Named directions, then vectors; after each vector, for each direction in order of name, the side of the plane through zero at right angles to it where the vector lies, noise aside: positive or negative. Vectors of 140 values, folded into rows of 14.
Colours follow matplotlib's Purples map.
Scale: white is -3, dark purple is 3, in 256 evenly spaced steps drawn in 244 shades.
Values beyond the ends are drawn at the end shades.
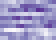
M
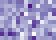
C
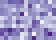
positive, negative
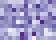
negative, positive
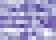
negative, positive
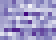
negative, negative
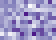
negative, negative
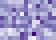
negative, positive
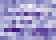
negative, negative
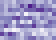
positive, positive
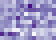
positive, positive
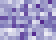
negative, positive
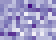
positive, positive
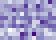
negative, positive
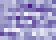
positive, positive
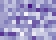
positive, positive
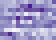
positive, positive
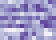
negative, positive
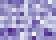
positive, negative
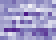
negative, negative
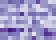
positive, negative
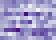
negative, negative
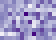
negative, negative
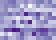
negative, negative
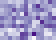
negative, positive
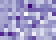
positive, positive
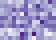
negative, positive
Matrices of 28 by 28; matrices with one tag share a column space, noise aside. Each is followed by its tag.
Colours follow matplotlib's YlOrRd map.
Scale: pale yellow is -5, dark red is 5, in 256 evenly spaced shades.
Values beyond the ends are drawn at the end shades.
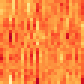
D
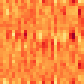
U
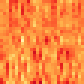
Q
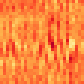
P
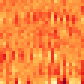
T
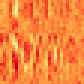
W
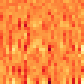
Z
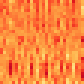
Q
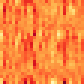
U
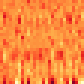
T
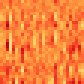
Z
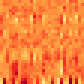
T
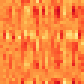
U
